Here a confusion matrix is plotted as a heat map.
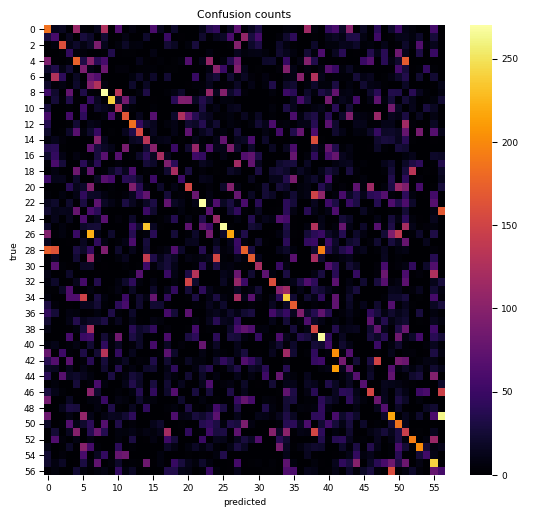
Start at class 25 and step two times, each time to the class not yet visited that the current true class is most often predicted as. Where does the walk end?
38
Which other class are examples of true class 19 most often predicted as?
35
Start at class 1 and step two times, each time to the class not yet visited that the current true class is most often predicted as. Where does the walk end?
39
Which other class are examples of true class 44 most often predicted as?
55
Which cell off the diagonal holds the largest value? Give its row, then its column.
49, 56
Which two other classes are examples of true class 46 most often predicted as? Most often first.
56, 6
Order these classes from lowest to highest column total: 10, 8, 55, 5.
10, 5, 8, 55
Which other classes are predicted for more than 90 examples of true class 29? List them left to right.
6, 14, 24, 38
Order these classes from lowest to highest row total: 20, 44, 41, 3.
3, 44, 41, 20
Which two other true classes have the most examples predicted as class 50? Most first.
26, 20
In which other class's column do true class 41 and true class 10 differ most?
8
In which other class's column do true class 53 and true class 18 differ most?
52
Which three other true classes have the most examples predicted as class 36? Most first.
6, 13, 9
